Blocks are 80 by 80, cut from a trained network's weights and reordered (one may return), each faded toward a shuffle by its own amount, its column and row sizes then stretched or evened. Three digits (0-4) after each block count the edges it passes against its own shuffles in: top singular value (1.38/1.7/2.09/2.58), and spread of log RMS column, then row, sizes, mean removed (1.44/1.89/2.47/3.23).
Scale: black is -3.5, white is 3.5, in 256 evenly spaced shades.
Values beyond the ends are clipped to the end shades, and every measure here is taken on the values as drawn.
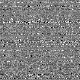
0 0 4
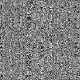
2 3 0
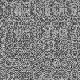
3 0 0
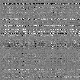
2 2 4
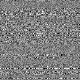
0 0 4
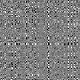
4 4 3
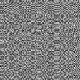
4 0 2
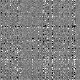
2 4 2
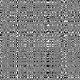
4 4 4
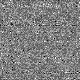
0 0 2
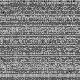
4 1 0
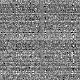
3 3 0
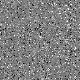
0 2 0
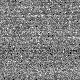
1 0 0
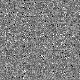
0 2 2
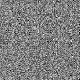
1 1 0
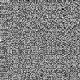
3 1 0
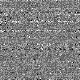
1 1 3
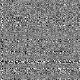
0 3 4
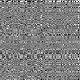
4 0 4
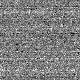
2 1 1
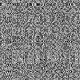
3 0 2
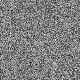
0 0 1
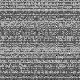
4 0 1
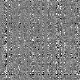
1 4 2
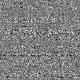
0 0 3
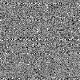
0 1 3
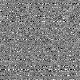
1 0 4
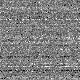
2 0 3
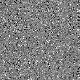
1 2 0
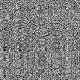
2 1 1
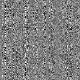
1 4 1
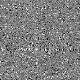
1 1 2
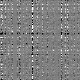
3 4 1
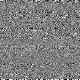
1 0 4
